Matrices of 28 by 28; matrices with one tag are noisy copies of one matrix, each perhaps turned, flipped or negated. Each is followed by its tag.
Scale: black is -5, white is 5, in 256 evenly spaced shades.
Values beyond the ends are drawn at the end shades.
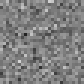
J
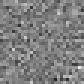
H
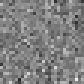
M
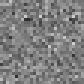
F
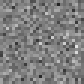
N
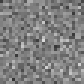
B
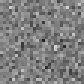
B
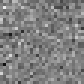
M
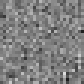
H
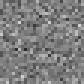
J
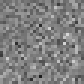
N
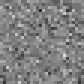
F
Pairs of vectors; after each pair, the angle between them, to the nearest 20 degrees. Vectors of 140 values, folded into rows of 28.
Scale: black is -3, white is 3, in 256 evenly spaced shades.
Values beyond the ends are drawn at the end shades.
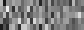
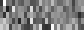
140 degrees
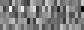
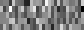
20 degrees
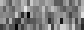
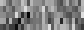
20 degrees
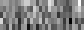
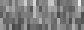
40 degrees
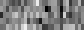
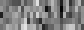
20 degrees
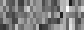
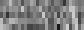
100 degrees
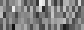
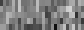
80 degrees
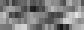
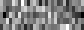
120 degrees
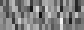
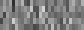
120 degrees
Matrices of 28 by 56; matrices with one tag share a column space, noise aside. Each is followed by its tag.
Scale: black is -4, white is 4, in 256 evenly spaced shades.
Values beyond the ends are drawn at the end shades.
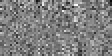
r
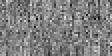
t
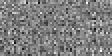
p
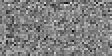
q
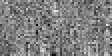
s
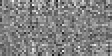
r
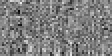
s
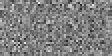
q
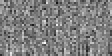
s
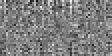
r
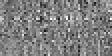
t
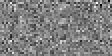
q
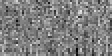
s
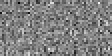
p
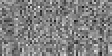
s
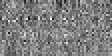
t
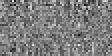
r
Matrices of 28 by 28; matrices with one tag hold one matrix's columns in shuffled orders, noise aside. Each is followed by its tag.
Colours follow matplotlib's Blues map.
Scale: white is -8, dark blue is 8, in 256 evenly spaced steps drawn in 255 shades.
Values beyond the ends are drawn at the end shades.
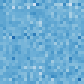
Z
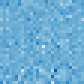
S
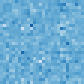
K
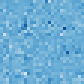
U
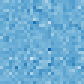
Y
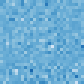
S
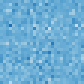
K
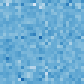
Z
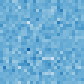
Y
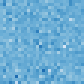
S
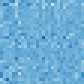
Z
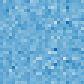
Y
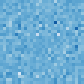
U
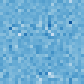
U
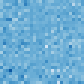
S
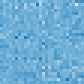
Z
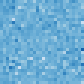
Y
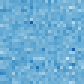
Y
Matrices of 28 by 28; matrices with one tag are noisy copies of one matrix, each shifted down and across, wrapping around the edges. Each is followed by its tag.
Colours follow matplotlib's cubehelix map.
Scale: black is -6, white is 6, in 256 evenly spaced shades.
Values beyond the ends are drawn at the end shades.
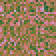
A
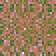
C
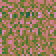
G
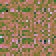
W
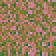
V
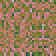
G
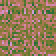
W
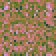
V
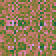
W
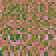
G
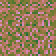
C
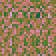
G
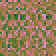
G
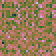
V
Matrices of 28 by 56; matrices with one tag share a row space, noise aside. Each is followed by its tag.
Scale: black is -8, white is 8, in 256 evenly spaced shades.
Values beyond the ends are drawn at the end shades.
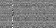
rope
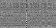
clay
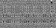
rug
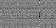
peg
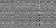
peg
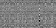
peg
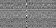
clay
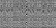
clay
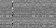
rope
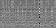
peg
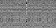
clay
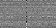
clay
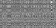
rug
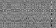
rug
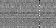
peg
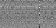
peg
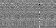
peg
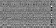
rug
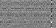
rug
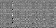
rope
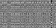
rug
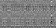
rug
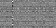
rope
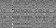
rope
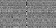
clay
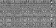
rug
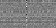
clay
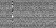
rope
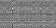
rope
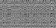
rug
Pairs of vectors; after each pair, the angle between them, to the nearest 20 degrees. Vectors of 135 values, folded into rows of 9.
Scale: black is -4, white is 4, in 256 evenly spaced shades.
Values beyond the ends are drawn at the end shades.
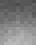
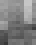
140 degrees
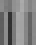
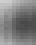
100 degrees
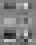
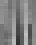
80 degrees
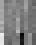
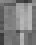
120 degrees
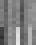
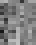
60 degrees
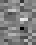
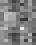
140 degrees
